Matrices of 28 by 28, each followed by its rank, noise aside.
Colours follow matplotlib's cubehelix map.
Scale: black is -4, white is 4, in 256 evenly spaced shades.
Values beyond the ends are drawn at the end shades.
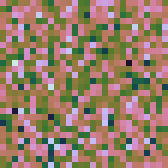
eight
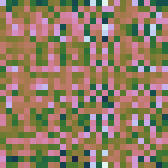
three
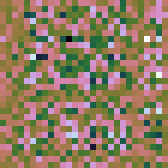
four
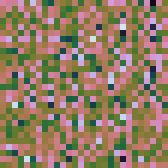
six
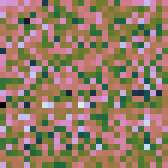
six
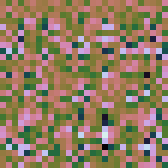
four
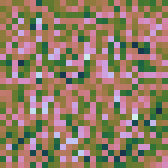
eight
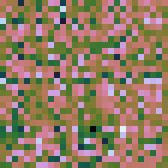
six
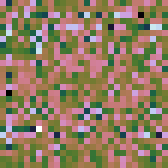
four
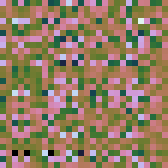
three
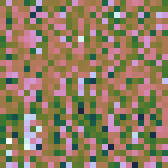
six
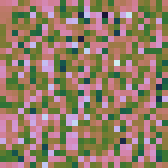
eight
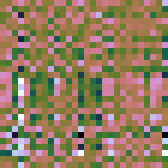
two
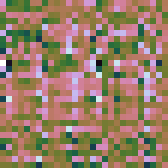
four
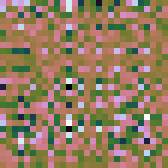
three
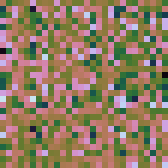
four
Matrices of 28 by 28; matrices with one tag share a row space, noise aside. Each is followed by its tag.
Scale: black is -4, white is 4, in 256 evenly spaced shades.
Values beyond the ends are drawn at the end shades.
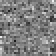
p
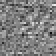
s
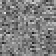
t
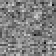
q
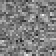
s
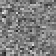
t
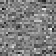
q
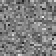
q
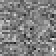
p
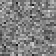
t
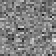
q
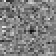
t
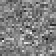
s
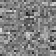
p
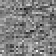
s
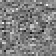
t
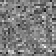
q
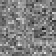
q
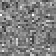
t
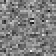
t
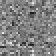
t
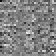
p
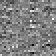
t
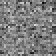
q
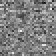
q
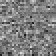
t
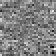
p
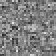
t
